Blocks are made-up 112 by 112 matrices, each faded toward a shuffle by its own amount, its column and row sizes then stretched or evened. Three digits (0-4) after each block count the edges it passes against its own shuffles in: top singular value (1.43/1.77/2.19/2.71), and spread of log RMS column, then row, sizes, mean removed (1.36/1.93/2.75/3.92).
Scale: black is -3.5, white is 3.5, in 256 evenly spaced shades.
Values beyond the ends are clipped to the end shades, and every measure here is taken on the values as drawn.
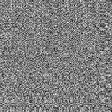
3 0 1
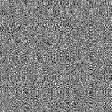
4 2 1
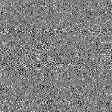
3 1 3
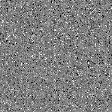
1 2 1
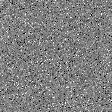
0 0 0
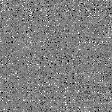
1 2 2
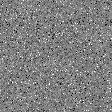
0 0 1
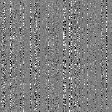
3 4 1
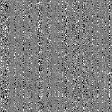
3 4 1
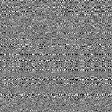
4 1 4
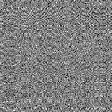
4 0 2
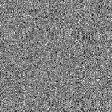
3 1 0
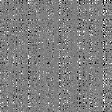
3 4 3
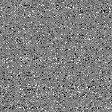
1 0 3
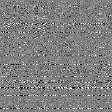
2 1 4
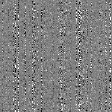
1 4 1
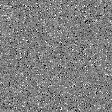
1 1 1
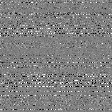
1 0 4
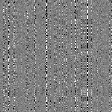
4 4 0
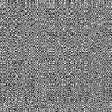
4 2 2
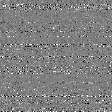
1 0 4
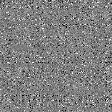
1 1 3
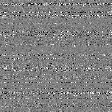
2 1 4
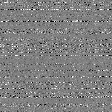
1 0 4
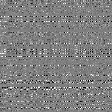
4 1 4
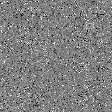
1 1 1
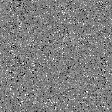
1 1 0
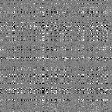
4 3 4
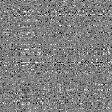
3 0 3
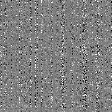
0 4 2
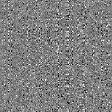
3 3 1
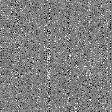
2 3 0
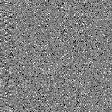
3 1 0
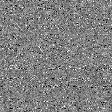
2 0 2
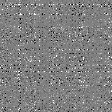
1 3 3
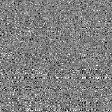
3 1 3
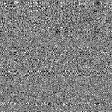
3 0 3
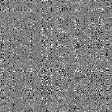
3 3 3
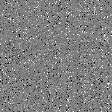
1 2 0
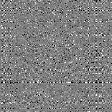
4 2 3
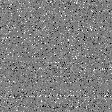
0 0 2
